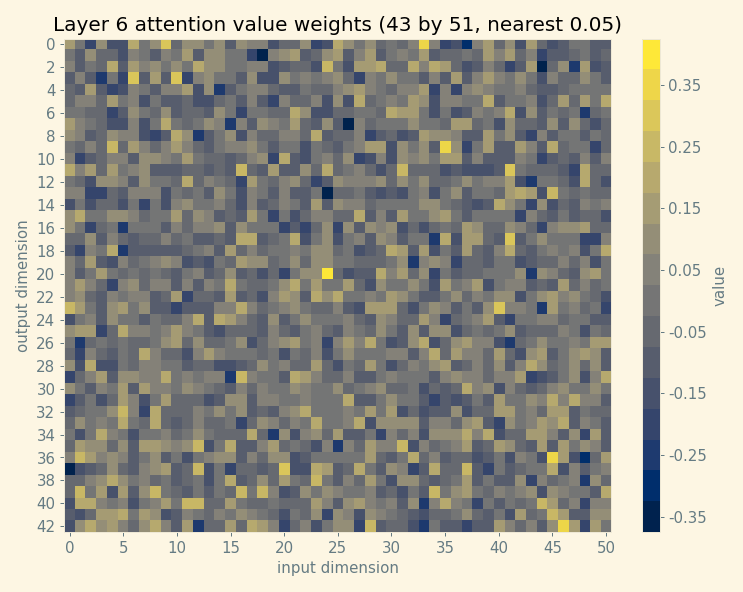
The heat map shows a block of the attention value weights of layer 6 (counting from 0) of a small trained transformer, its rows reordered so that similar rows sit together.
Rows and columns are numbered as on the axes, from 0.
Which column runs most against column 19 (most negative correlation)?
17
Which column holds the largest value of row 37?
20
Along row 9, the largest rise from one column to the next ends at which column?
35
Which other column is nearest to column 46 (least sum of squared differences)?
8
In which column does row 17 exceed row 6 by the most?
16
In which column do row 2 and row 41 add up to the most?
4
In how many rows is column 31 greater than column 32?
16
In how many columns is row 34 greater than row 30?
19
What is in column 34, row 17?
-0.25
